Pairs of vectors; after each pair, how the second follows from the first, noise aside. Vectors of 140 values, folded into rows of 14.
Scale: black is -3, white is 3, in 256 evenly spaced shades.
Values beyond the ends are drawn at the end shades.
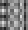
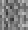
reversed, negated, shrunk.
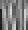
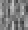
wrapped around, negated, shrunk.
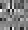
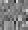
reversed, negated, shrunk.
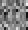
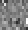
wrapped around, negated, partly zeroed.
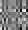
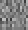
reversed, shrunk.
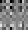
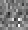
wrapped around, negated, partly zeroed.
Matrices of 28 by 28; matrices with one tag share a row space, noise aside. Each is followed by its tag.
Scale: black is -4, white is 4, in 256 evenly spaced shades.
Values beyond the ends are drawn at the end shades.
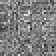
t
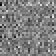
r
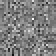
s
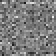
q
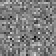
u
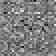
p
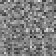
p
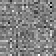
u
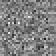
s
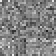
q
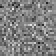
s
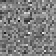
t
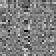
t
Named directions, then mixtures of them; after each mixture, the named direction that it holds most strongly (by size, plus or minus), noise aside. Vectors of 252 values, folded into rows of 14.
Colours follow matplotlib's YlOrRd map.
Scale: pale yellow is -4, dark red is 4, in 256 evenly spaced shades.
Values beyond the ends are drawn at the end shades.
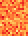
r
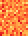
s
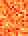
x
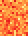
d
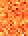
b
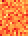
s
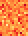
s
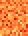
s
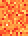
x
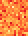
d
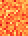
s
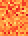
r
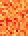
r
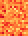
x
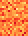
b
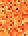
b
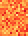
r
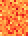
d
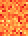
s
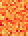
r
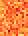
x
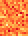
x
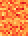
r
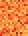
s
